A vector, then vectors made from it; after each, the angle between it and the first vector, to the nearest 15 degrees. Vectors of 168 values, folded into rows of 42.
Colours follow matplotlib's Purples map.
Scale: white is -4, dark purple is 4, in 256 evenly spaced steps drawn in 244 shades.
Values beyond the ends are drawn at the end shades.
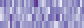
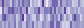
105 degrees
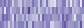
75 degrees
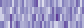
30 degrees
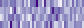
45 degrees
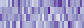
135 degrees
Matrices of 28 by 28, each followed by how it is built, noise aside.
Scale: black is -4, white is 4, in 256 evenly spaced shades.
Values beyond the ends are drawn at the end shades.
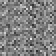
repeating rows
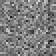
repeating rows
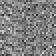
repeating rows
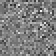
upper triangular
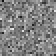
noise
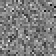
noise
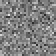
noise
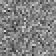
repeating rows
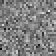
noise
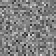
noise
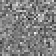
upper triangular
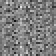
repeating rows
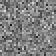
noise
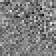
upper triangular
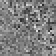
upper triangular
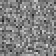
repeating rows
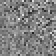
upper triangular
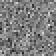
noise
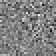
upper triangular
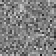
noise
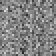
repeating rows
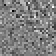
upper triangular
